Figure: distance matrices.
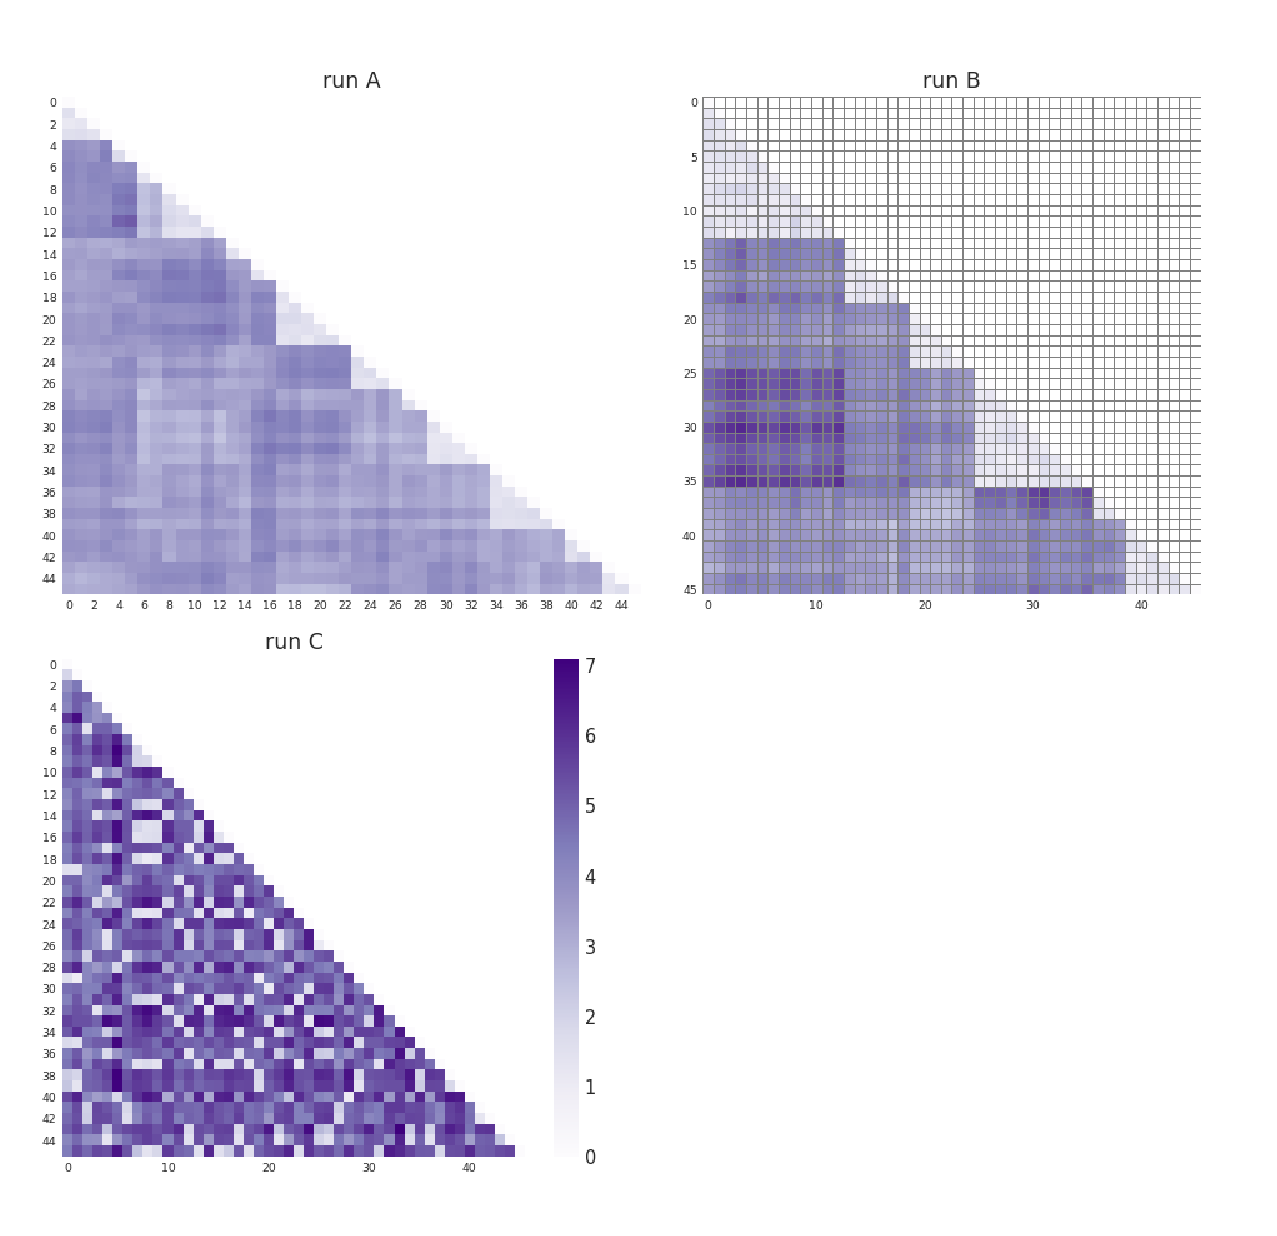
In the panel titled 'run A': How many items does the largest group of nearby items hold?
6
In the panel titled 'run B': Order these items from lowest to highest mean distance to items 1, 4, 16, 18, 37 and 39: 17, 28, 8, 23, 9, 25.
17, 9, 8, 23, 28, 25
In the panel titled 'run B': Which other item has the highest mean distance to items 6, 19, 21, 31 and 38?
18
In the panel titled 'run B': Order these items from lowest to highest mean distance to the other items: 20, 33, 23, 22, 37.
22, 20, 23, 33, 37
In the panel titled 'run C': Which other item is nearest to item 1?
29
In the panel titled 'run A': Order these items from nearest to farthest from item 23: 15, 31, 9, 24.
24, 31, 15, 9
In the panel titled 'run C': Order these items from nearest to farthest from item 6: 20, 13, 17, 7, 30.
20, 30, 7, 13, 17
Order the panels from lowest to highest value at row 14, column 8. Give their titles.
run A, run B, run C
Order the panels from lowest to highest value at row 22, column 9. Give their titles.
run B, run A, run C
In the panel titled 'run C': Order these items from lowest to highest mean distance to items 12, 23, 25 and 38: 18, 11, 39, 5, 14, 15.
18, 15, 39, 14, 11, 5
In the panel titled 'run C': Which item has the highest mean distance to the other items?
33
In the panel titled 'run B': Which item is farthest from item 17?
3
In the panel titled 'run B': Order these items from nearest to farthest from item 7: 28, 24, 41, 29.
41, 24, 28, 29
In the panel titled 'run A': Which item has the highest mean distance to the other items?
16
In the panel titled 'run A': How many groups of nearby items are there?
13
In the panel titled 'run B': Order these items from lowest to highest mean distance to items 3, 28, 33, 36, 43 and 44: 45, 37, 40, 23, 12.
40, 45, 23, 37, 12
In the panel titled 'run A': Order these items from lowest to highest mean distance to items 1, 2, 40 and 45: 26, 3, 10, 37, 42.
3, 42, 37, 26, 10
